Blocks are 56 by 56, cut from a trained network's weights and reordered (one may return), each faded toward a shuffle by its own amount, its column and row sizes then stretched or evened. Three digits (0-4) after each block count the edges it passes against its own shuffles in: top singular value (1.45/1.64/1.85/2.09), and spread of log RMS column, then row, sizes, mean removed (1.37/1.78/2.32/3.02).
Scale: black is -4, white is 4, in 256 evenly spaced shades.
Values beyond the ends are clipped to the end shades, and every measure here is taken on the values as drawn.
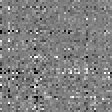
1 3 3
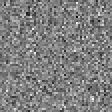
1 1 0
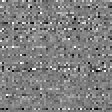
0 1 4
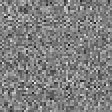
3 1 1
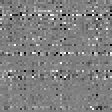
3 1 4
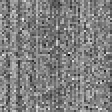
3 0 0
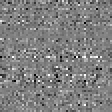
0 1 4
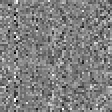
1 3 0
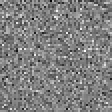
1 0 1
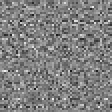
3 0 3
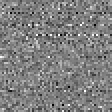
0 0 3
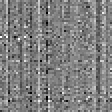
4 3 2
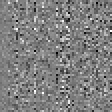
1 4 0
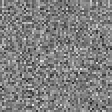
2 1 0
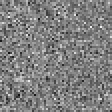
0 1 0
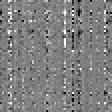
2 4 2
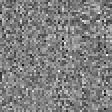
3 2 0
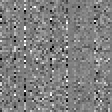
1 4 1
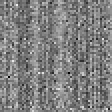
4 0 1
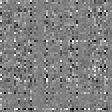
1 4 3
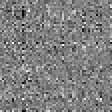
3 3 2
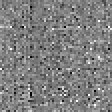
0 2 2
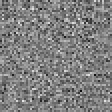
1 0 2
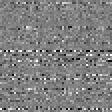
1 0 4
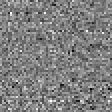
1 1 2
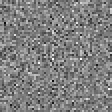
1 2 0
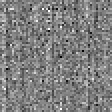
1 1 1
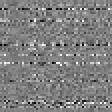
4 1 4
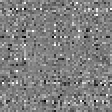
0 2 3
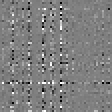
2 4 2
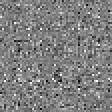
0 2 2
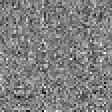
1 2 1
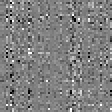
2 4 2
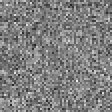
2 0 0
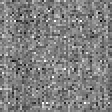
1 0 2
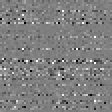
1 1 4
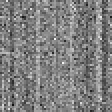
4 2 0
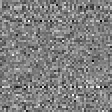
4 0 2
